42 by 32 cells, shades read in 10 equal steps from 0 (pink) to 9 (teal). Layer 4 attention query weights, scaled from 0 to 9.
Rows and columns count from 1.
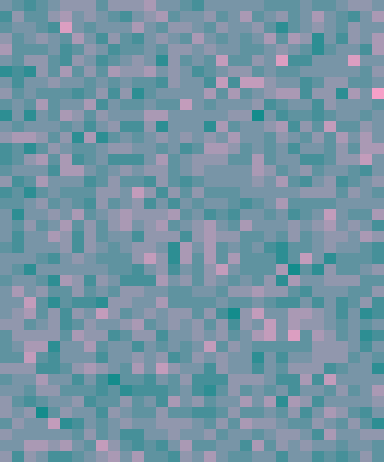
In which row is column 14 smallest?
34
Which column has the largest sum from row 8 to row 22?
2
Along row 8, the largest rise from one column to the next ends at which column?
20
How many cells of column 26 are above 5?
18
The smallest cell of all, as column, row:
32, 9
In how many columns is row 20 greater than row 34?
16
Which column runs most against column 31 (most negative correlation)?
7
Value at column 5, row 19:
6
